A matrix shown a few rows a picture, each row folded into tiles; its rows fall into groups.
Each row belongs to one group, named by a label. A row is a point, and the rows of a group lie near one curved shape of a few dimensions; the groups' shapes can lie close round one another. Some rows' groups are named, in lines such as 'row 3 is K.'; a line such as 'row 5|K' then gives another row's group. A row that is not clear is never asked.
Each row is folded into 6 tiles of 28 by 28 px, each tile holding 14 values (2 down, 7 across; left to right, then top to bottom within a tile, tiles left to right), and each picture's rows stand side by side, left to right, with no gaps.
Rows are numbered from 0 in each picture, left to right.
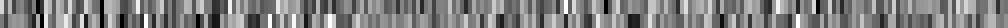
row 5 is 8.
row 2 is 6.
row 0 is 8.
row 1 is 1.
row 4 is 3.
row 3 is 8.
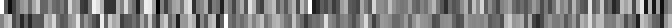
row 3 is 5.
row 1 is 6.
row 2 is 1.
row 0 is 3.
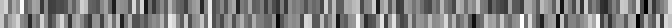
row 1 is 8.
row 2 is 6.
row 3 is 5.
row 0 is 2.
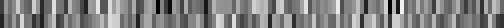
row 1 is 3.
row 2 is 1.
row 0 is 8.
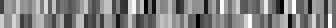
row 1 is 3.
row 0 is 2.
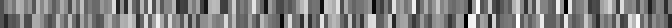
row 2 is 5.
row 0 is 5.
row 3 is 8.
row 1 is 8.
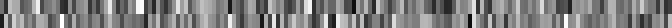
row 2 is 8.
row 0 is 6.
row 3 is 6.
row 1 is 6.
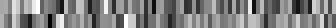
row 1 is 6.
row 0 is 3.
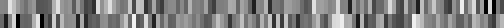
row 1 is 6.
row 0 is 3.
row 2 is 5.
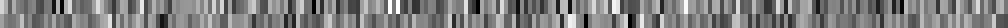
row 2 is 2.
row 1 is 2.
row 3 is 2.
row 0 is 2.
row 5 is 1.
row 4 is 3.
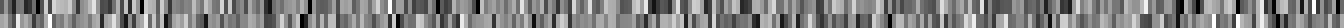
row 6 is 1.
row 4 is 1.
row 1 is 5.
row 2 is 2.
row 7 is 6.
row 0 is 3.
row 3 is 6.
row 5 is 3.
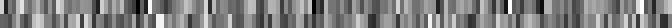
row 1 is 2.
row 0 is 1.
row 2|8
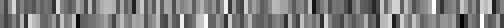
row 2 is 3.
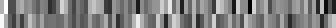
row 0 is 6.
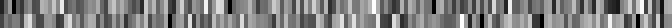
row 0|2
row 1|6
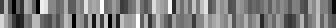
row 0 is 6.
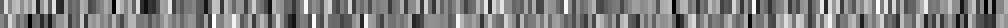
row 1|8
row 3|8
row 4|5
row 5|2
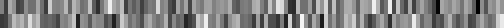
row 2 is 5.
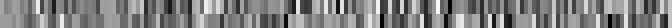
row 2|8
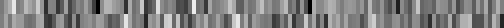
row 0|3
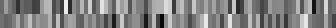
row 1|8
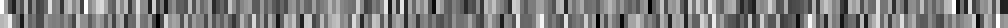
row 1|8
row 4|1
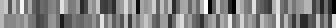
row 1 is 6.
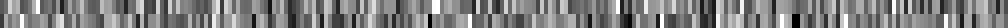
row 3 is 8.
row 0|6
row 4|8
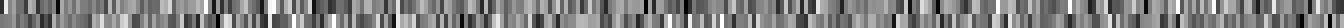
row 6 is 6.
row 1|3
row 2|2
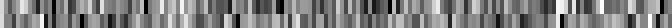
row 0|1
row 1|2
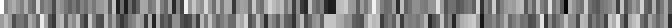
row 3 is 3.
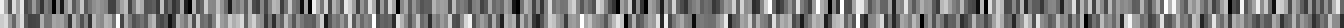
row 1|6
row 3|3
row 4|3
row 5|1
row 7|1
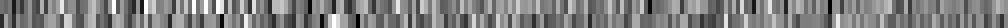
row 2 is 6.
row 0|2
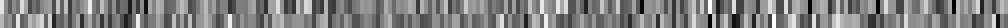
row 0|1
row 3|1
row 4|8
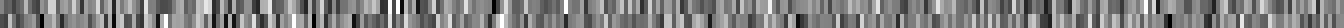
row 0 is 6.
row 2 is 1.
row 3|6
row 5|8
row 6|1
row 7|8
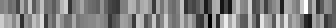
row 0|8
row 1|1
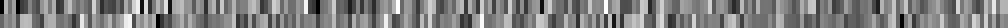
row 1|3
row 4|6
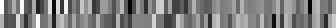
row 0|1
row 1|6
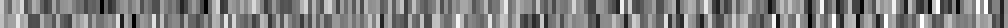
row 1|8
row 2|8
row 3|3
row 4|1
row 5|1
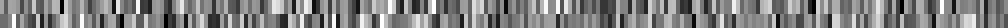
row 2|1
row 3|2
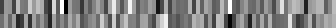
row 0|1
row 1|8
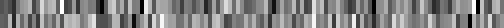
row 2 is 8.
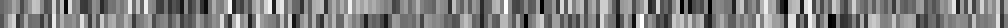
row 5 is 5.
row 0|1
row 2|3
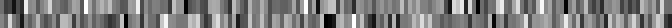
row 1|1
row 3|6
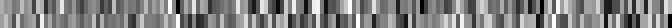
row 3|3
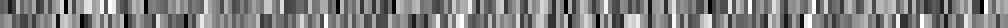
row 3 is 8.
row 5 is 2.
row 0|2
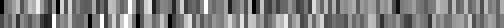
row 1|6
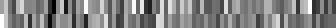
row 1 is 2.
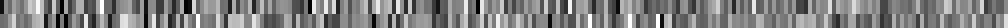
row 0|8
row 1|6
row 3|8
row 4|6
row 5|3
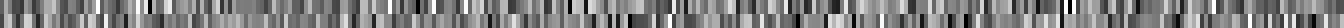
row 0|1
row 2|1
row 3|6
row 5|1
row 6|1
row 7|6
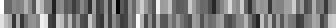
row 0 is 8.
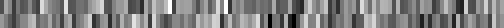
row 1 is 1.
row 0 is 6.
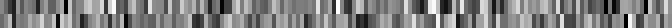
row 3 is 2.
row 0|2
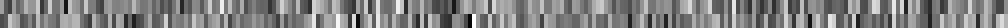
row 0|6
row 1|2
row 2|8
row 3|1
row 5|1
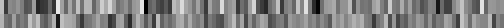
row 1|3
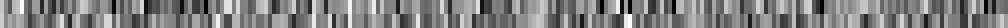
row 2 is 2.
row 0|2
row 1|3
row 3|3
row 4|3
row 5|2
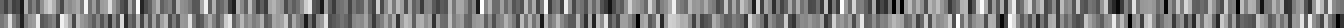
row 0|6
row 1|6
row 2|2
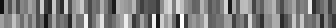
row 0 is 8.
